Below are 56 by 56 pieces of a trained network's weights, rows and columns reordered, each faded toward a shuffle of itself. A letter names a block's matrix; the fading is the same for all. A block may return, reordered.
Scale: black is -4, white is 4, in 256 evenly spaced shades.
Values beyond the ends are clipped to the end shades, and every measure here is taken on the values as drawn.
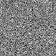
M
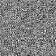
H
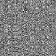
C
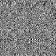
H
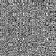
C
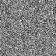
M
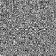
H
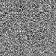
H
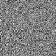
M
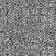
C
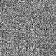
H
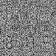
C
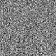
M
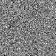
M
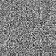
C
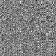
C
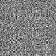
C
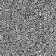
M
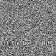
H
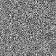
M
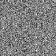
M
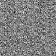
M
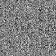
M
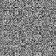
C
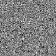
M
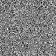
M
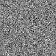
M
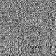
C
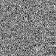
M
